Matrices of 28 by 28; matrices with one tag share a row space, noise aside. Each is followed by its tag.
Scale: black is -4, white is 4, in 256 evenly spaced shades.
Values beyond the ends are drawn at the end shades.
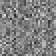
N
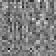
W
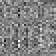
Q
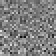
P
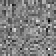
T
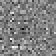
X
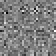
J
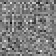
W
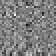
N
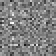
X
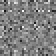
J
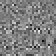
N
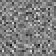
N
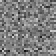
Q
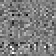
X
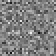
W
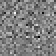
N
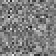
W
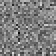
Q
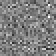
T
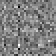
Q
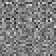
N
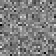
P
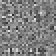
W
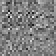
W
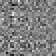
X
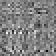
W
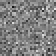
T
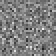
N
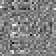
X
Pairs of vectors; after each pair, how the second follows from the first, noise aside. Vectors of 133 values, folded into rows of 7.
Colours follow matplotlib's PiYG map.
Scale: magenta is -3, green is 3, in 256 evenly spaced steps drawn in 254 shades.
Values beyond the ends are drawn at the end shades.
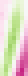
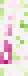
wrapped around, partly zeroed.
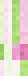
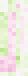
wrapped around, shrunk.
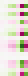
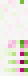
wrapped around, partly zeroed.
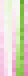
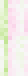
wrapped around, shrunk.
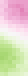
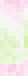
wrapped around, shrunk.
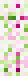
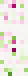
wrapped around, partly zeroed.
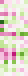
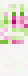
reversed, partly zeroed.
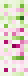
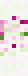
wrapped around, partly zeroed.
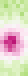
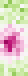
copied.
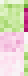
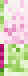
reversed.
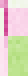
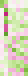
sign-scrambled.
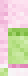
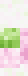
reversed, partly zeroed.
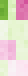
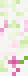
wrapped around, partly zeroed.
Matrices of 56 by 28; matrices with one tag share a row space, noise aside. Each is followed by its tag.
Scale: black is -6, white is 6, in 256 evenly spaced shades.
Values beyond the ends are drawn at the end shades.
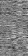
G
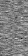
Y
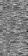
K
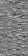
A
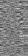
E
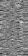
E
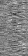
A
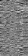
E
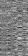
G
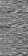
G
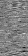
A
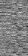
G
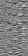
A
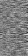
K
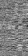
G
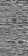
G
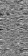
E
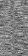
Y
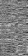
G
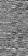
G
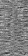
Y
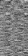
Y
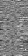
E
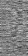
G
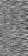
K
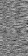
K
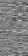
G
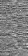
G
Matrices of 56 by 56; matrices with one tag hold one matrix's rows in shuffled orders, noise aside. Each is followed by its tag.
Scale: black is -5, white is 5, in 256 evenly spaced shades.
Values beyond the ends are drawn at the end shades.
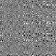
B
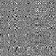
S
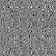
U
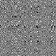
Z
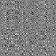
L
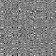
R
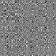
L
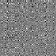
L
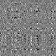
Z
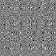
U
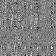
Z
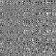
B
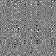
Z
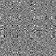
R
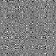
L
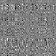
L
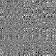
B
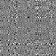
S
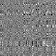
B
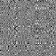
S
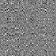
L
